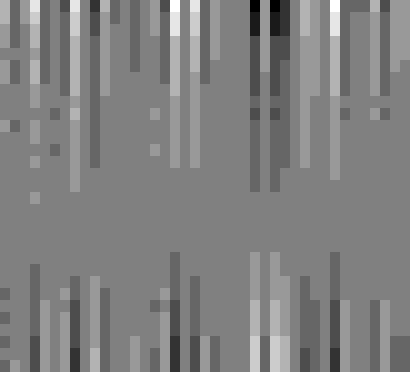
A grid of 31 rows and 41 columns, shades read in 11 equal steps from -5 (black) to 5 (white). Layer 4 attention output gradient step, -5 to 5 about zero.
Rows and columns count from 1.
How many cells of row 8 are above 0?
9
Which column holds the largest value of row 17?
4
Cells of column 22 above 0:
5
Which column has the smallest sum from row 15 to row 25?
18
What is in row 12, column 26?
-1
